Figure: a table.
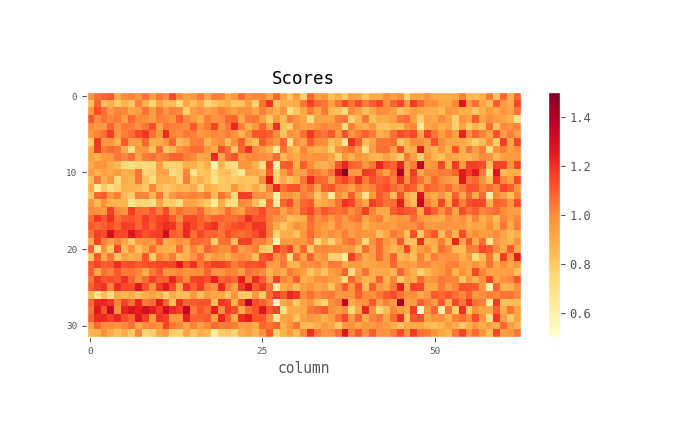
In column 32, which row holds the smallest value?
3
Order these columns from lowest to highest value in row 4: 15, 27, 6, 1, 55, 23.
55, 23, 1, 6, 15, 27
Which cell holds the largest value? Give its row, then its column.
10, 37
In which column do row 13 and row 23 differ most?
48
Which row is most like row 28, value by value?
18
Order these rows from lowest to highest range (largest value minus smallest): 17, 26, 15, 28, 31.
15, 17, 26, 31, 28
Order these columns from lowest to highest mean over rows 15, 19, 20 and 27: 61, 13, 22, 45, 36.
61, 36, 22, 13, 45
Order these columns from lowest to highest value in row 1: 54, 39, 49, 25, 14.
14, 49, 25, 39, 54
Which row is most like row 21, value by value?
6
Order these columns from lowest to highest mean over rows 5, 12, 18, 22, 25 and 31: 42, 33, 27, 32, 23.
27, 42, 33, 23, 32
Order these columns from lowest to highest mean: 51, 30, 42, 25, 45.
30, 51, 42, 25, 45
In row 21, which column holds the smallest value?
37
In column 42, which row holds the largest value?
9
